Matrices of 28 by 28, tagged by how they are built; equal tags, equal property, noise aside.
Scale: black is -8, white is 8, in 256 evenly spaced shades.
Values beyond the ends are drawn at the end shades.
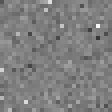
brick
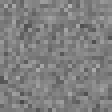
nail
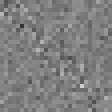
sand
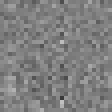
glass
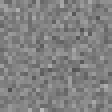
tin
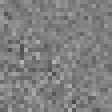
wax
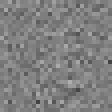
glass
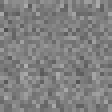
nail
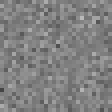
tin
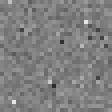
brick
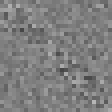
sand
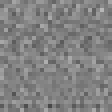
nail
